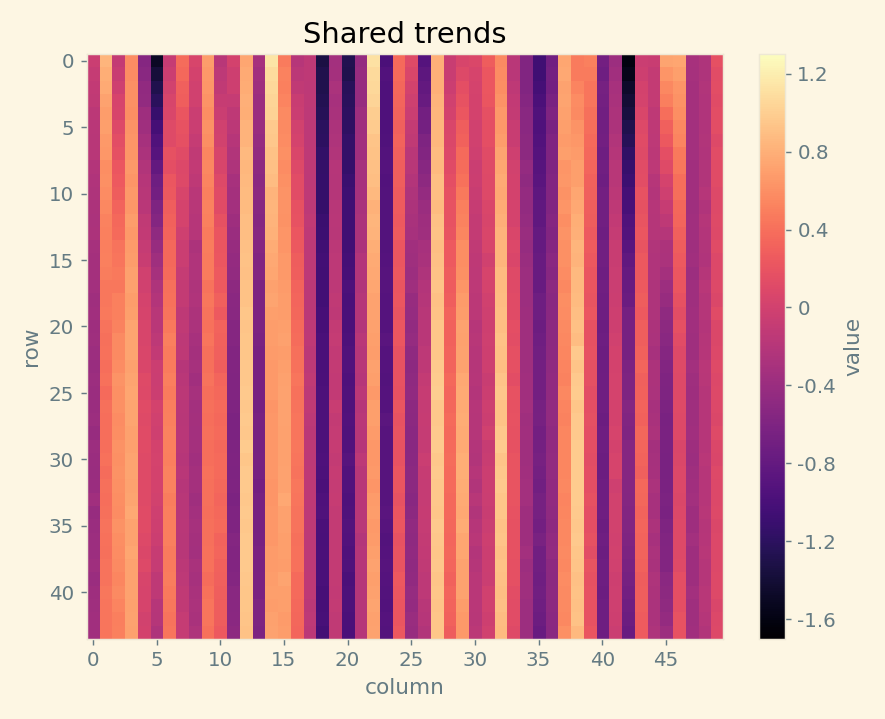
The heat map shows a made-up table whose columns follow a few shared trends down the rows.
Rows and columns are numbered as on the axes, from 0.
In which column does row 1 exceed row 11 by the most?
45
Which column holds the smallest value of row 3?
42
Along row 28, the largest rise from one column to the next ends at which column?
12
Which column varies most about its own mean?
5
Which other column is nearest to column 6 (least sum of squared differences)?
2
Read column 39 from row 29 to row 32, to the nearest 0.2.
0.2 0.2 0.2 0.2
